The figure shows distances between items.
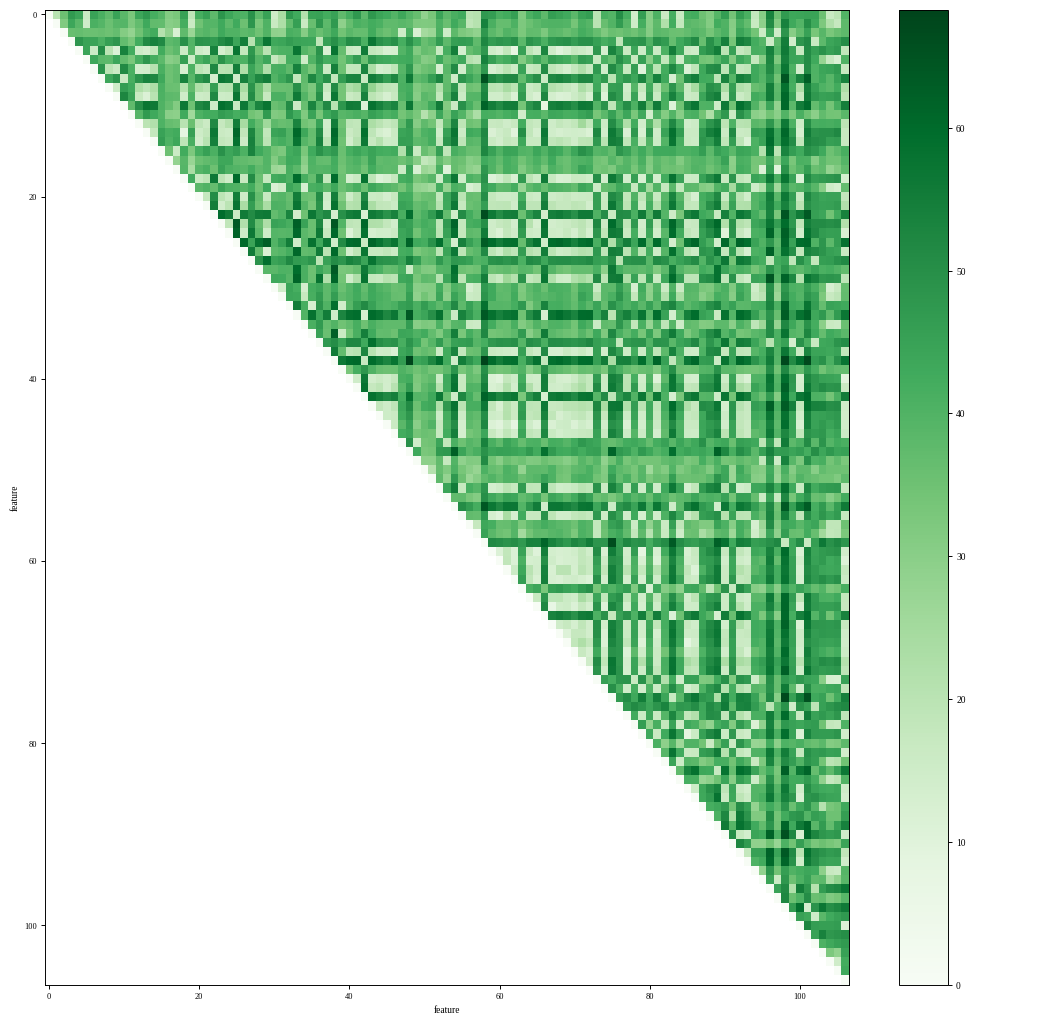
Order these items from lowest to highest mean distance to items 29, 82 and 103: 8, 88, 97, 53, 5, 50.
5, 8, 50, 97, 53, 88
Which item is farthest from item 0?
96
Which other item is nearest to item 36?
99
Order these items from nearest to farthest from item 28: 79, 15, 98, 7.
79, 15, 98, 7
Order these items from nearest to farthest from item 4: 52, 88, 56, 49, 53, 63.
52, 49, 56, 53, 63, 88
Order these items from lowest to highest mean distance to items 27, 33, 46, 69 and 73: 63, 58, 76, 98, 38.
63, 76, 38, 58, 98
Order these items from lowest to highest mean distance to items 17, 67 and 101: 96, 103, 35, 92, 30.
30, 92, 35, 103, 96
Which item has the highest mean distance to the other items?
98
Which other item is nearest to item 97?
17
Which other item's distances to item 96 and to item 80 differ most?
88
